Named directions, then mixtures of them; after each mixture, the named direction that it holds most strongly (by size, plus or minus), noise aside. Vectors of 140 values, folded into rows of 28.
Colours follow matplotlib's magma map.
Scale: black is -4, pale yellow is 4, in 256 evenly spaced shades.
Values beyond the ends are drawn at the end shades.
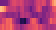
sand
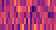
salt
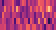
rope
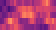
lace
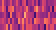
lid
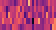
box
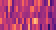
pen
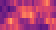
lace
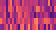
lid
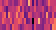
box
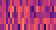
lid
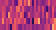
box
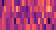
rope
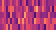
lid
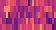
box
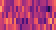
rope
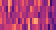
pen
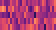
lid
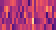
box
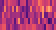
rope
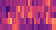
lace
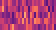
lid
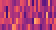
box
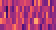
pen
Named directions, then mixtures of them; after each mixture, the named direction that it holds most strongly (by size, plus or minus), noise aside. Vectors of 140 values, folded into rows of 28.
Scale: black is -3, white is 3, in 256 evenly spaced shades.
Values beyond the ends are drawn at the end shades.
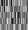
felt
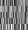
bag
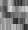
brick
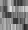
brick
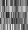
bag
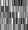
felt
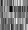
brick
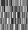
felt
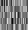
felt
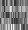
bag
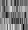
brick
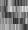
brick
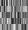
felt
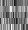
bag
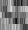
brick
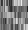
brick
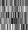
bag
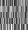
bag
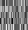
bag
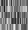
felt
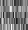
bag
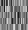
felt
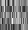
felt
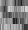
brick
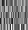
bag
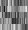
brick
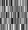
felt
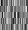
felt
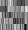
brick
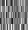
bag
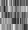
brick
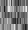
brick
